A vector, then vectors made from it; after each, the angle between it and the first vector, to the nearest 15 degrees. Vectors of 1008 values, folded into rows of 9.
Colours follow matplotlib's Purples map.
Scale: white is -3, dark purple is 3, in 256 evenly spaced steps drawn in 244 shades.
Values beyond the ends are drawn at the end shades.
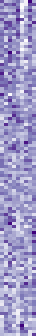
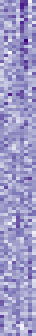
150 degrees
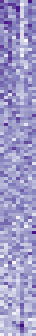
45 degrees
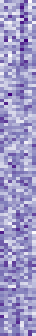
150 degrees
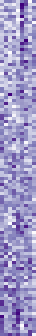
165 degrees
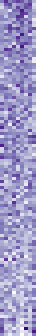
90 degrees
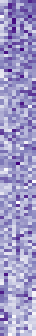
90 degrees
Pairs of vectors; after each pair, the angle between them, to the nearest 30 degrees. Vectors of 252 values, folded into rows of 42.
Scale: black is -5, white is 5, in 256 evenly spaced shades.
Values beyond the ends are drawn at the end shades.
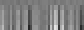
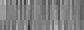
60 degrees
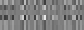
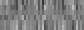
60 degrees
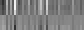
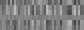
60 degrees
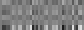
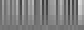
90 degrees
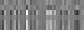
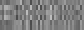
60 degrees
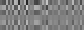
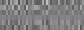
30 degrees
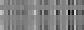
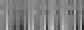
60 degrees
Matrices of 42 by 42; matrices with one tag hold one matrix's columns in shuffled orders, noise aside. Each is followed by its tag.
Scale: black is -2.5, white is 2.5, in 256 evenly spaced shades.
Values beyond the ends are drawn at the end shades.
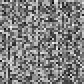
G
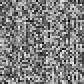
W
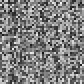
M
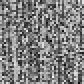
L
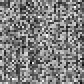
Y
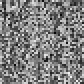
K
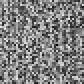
W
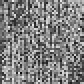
L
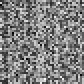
M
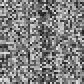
M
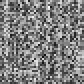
G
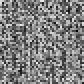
Y
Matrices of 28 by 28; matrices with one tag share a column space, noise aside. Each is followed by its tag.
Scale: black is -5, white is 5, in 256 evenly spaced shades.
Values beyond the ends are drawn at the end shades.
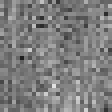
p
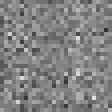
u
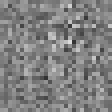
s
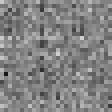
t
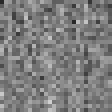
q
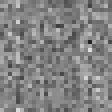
s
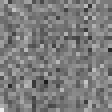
u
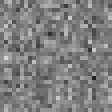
s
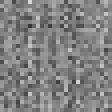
p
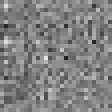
s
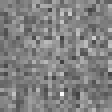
t
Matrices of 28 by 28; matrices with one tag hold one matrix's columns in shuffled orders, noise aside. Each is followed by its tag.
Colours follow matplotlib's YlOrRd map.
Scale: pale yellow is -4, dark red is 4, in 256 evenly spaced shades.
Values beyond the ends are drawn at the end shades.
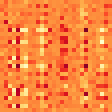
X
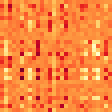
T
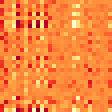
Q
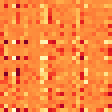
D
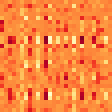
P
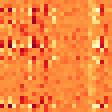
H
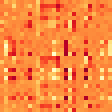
T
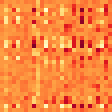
H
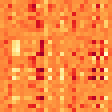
T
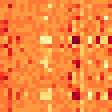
P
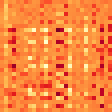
X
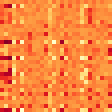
D
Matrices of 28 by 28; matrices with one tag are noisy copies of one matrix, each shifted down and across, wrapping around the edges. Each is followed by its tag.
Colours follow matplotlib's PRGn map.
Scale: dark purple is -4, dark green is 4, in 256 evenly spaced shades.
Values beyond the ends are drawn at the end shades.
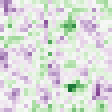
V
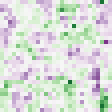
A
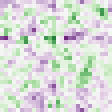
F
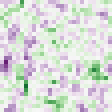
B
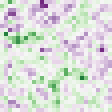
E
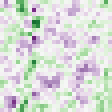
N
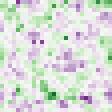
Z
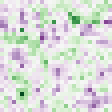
Z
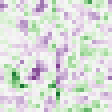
B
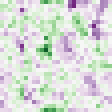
V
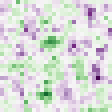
V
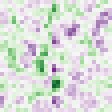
N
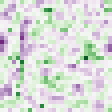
B
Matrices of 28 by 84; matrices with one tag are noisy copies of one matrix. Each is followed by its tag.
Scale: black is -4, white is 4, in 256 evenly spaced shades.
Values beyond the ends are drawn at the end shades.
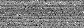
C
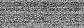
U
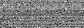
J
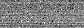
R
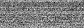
U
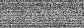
R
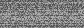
R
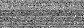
J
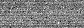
R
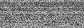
U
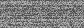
C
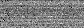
C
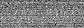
R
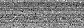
U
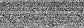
U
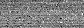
R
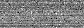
R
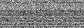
J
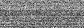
J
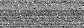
J
